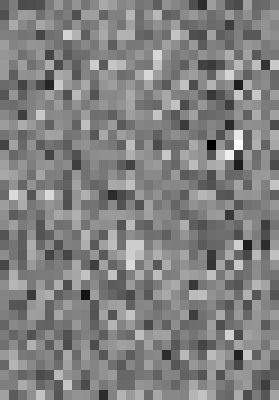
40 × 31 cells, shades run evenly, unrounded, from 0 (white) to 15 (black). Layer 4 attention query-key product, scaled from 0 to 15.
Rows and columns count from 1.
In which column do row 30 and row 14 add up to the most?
10
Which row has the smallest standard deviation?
5
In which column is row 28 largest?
14
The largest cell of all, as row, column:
15, 24
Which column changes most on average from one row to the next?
27
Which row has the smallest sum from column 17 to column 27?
8
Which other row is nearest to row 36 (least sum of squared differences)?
17
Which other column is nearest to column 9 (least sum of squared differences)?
20
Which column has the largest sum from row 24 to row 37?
11
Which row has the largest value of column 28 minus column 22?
40
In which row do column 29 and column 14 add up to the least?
7
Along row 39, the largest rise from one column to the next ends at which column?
9
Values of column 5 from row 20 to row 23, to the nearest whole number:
5 7 9 10
